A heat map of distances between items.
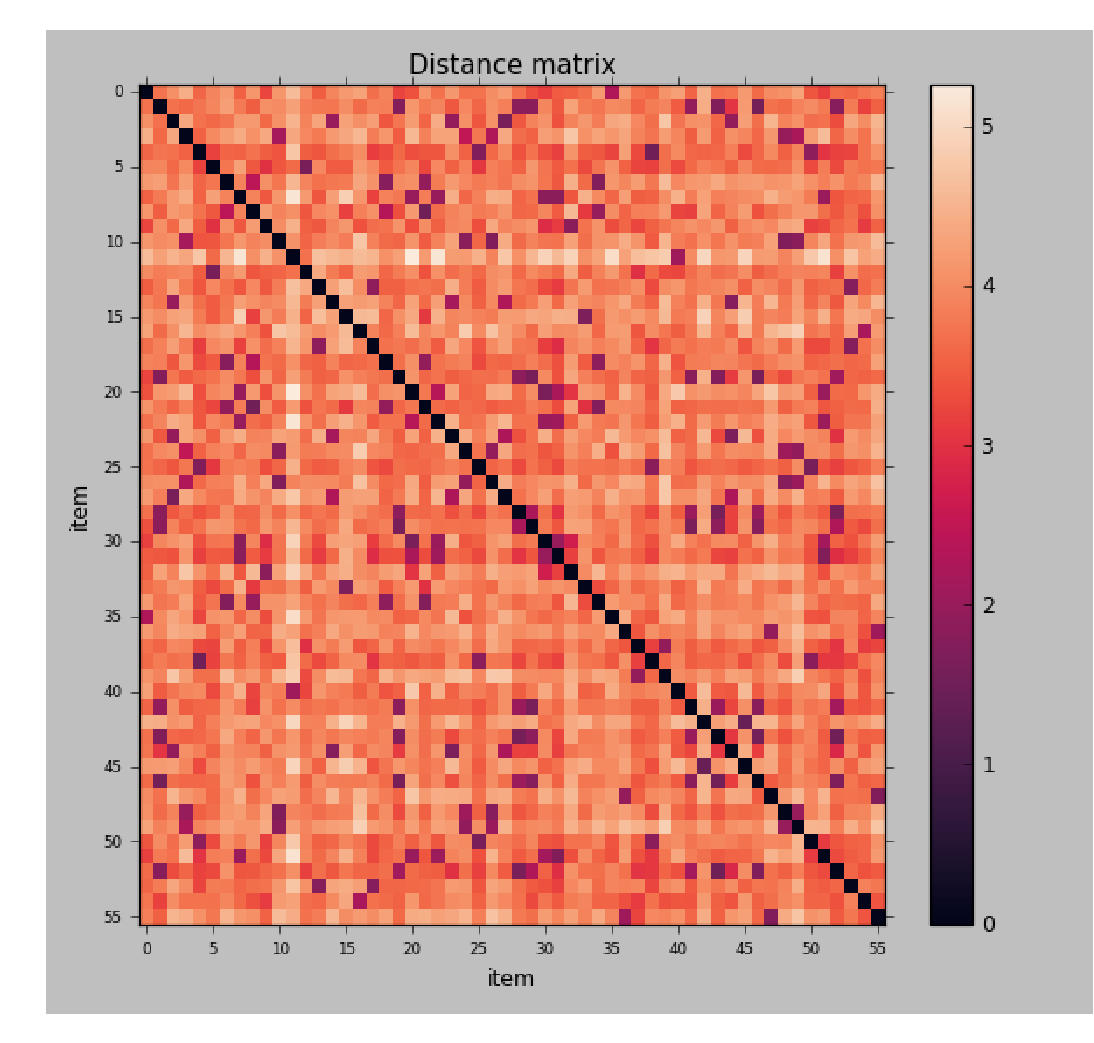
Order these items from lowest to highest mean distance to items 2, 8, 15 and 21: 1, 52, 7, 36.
52, 1, 36, 7
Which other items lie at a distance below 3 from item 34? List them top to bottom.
6, 8, 18, 21
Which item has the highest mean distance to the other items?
11
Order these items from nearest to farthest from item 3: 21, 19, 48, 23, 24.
48, 24, 19, 21, 23
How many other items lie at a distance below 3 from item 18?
4
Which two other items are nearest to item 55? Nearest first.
47, 36
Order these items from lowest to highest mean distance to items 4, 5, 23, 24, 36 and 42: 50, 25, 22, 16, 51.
25, 50, 51, 22, 16
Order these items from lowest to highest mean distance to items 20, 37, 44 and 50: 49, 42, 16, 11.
16, 42, 49, 11
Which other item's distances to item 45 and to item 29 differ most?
42
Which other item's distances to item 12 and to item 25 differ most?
50
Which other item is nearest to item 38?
4
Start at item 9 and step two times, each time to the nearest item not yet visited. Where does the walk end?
30
